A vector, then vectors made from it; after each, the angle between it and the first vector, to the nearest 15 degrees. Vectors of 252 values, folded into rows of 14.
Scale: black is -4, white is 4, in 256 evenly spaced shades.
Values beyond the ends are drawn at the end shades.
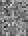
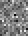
60 degrees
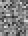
150 degrees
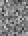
105 degrees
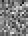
105 degrees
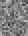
135 degrees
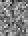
150 degrees
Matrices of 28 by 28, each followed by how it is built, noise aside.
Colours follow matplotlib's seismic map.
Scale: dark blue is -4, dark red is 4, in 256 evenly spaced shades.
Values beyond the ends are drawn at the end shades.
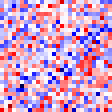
Hankel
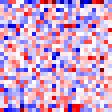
uneven rows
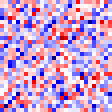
Hankel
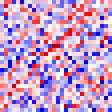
Hankel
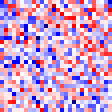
Toeplitz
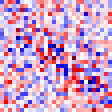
banded
